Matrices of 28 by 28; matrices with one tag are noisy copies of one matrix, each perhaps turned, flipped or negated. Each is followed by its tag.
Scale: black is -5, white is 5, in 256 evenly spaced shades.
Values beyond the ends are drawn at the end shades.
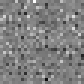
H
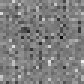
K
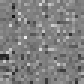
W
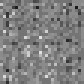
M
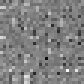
W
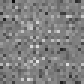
K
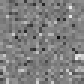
W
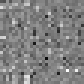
W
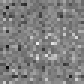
M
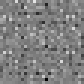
H
